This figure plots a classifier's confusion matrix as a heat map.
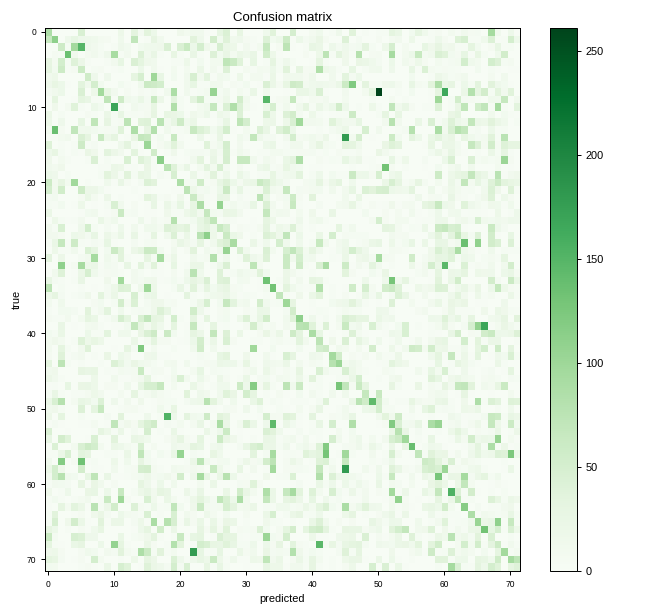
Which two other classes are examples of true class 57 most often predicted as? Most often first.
5, 2
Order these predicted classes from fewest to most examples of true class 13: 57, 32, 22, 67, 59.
57, 67, 32, 22, 59
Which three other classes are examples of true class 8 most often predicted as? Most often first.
50, 60, 25
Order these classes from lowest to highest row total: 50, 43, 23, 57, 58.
50, 43, 23, 57, 58
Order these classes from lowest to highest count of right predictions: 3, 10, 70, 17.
70, 17, 3, 10
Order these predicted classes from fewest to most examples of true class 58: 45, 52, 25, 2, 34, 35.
35, 2, 52, 25, 34, 45
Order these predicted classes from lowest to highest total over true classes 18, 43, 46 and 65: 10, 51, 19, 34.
34, 10, 19, 51
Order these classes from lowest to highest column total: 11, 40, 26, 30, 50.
30, 40, 50, 11, 26
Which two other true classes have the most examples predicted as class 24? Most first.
27, 49
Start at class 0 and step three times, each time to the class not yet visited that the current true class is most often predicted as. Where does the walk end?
52
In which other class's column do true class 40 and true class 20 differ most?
4
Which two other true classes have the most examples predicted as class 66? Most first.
39, 10
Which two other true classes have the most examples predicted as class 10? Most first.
68, 3
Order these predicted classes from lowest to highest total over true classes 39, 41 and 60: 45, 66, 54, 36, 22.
36, 54, 22, 45, 66
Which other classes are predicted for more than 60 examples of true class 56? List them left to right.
14, 20, 34, 42, 45, 70
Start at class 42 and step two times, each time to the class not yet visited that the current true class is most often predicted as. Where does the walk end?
45
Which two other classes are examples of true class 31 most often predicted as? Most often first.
60, 2
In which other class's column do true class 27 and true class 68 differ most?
41
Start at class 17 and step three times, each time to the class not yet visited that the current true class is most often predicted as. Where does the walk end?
32
